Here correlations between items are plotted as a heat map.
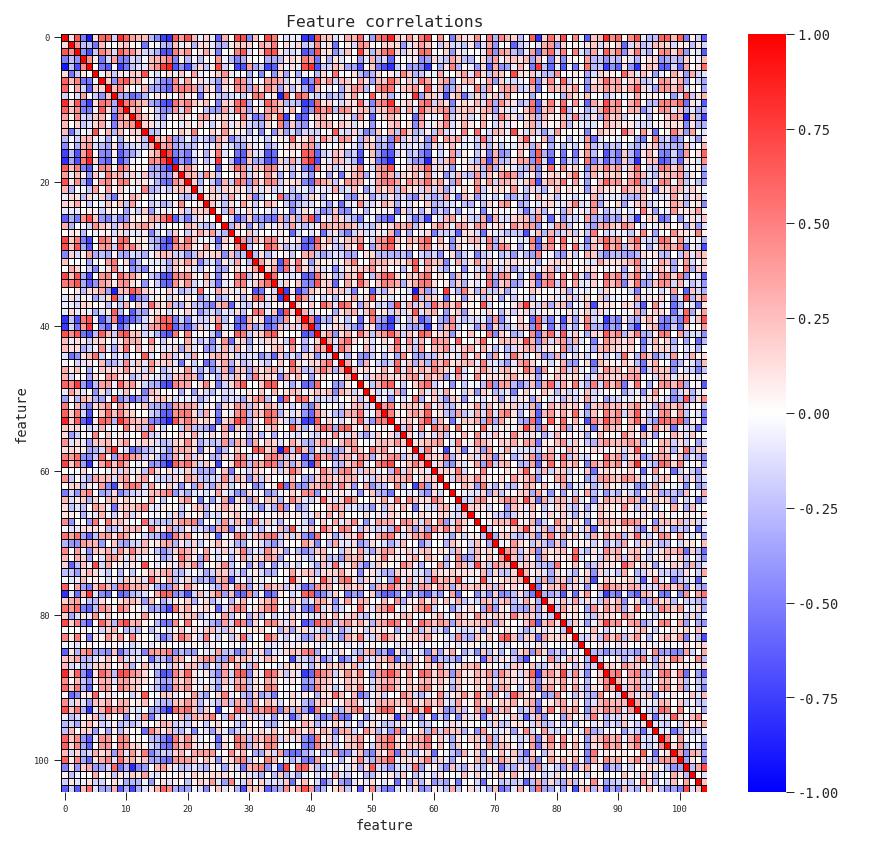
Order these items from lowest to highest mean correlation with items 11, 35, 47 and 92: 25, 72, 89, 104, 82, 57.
104, 57, 82, 25, 72, 89
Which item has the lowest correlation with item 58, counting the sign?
39
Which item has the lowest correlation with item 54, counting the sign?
94
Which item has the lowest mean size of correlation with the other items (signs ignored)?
84
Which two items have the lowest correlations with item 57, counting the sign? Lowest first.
35, 62
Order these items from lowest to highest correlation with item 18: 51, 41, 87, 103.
103, 87, 51, 41
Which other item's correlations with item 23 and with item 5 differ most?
91
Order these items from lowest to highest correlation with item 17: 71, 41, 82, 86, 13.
41, 86, 71, 82, 13
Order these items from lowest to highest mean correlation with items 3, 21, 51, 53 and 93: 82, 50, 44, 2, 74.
74, 50, 44, 82, 2
